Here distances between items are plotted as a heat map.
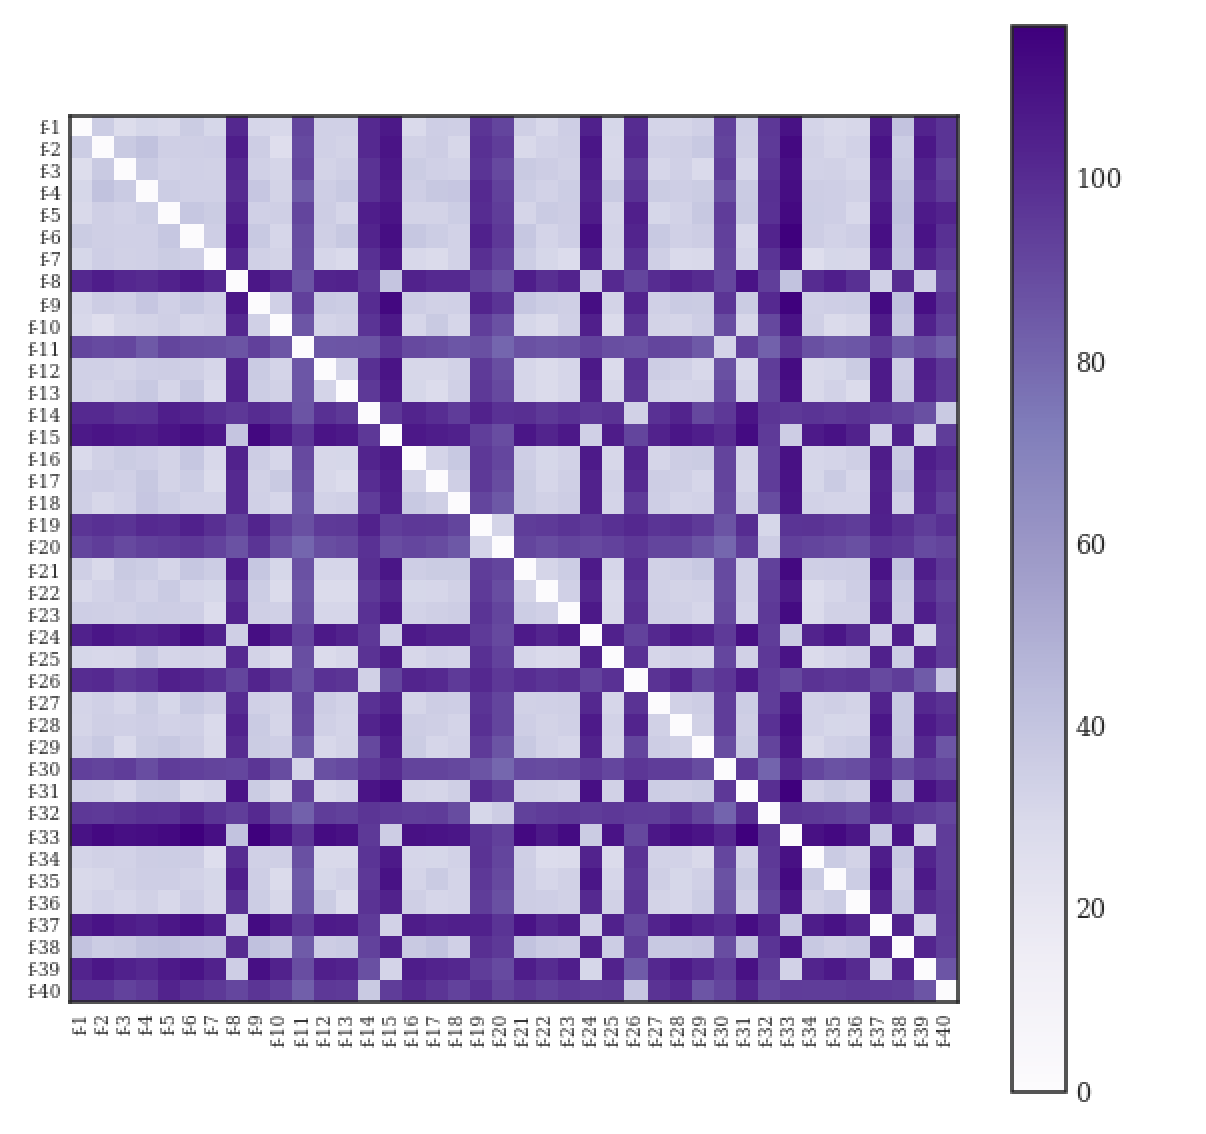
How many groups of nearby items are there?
5
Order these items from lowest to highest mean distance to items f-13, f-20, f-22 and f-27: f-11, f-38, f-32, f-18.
f-18, f-38, f-32, f-11
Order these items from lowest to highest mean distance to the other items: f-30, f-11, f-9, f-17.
f-17, f-9, f-11, f-30
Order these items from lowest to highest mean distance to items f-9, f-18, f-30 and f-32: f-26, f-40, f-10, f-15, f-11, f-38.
f-10, f-38, f-11, f-40, f-26, f-15
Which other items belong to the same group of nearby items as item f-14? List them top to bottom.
f-26, f-40
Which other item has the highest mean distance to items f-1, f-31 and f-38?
f-33
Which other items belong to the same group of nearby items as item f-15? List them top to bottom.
f-8, f-24, f-33, f-37, f-39
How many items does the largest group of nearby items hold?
26
